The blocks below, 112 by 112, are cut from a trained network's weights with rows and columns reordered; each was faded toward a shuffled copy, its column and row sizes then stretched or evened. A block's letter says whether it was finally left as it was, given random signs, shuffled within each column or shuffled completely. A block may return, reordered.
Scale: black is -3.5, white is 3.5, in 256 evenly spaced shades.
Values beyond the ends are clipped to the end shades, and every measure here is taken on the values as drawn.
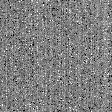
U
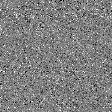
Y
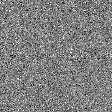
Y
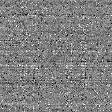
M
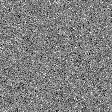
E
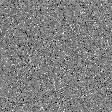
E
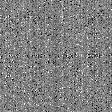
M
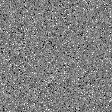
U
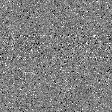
Y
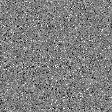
Y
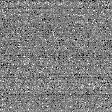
M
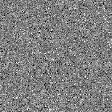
M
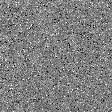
E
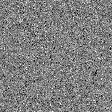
U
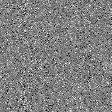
U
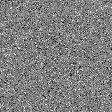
E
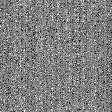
U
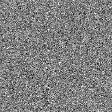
Y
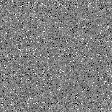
Y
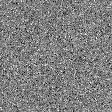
E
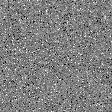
E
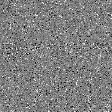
Y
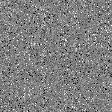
U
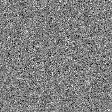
U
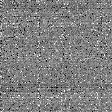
M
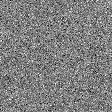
E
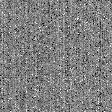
U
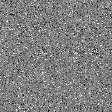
Y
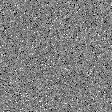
E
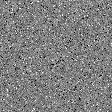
E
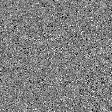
Y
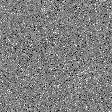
E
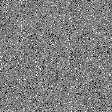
Y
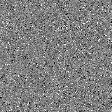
Y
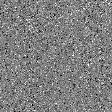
U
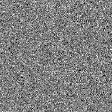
Y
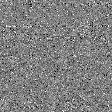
Y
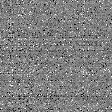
M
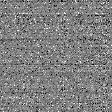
M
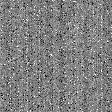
U
